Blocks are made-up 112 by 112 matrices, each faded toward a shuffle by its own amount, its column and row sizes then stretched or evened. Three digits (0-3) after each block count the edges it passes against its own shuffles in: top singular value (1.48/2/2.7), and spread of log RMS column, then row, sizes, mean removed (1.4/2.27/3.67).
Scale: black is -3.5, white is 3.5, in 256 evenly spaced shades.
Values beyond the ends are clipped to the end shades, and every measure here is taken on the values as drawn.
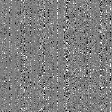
0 3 1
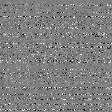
1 0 3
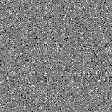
2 0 1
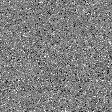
0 0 1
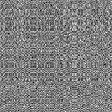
3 1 1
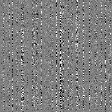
2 3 1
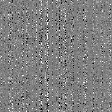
1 3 1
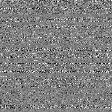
0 0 3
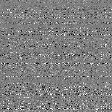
1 1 3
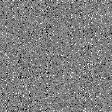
1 2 1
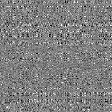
2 1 2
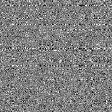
2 1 2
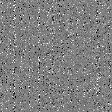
1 2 0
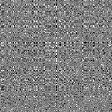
3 2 2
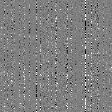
2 3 1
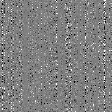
2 3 0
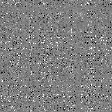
0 2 2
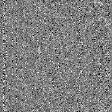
1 2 0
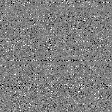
1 1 2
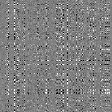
3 3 2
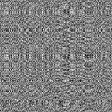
3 2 2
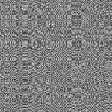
3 1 1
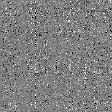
1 2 1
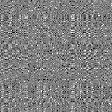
3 1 2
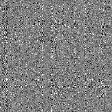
2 2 1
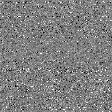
0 0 2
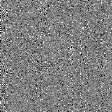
1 2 0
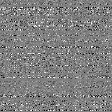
1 1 3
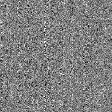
1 2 0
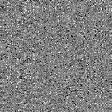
2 1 0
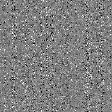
1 2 0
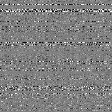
2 0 3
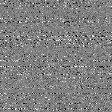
0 0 3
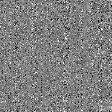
0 2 1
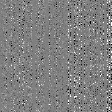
1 3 0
